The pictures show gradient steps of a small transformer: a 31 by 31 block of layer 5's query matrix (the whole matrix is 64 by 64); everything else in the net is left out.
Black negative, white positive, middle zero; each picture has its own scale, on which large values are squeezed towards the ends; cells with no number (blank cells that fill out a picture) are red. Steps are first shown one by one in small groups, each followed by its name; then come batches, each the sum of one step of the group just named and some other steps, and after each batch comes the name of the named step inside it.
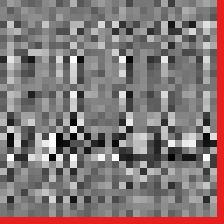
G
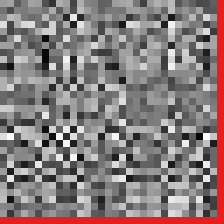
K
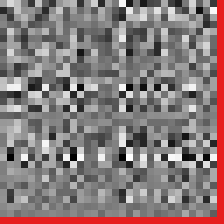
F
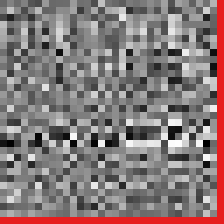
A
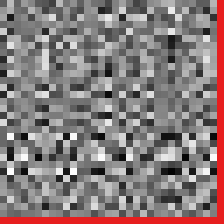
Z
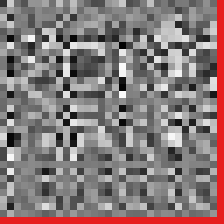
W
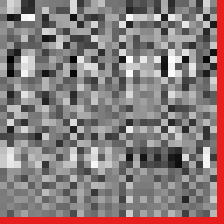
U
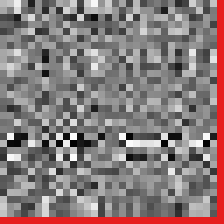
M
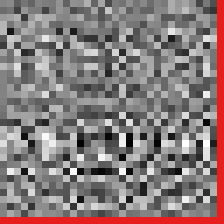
Z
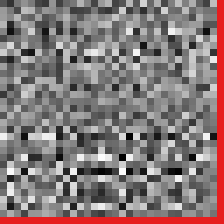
Z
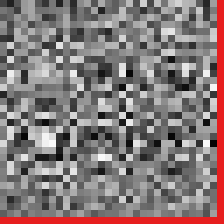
Z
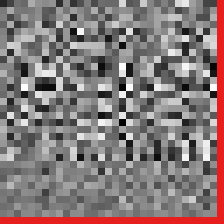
W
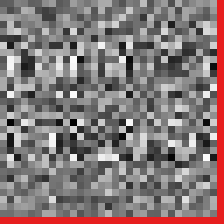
G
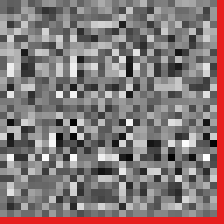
G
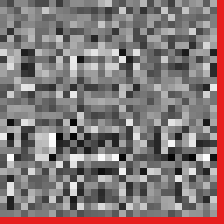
G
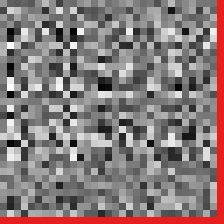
W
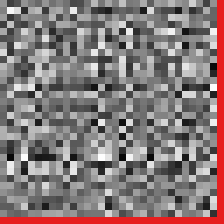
Z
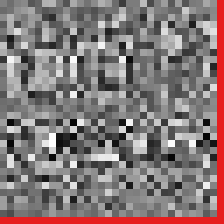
G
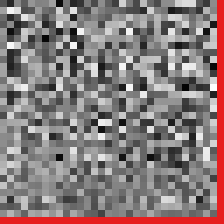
U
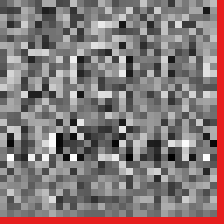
G
